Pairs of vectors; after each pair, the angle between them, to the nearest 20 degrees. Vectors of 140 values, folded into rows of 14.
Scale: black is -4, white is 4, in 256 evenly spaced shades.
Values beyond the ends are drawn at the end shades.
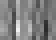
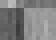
120 degrees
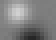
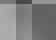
80 degrees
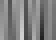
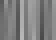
60 degrees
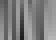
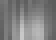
120 degrees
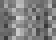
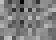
120 degrees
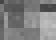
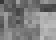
20 degrees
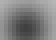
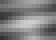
120 degrees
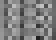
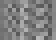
140 degrees
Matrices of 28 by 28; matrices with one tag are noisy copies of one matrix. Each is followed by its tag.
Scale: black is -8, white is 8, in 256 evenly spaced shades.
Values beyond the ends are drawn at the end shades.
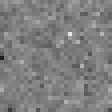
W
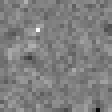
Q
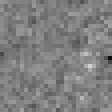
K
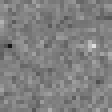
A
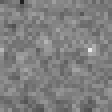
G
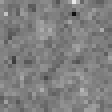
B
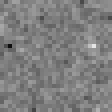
A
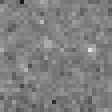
G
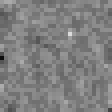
W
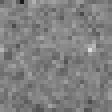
G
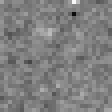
B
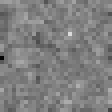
W
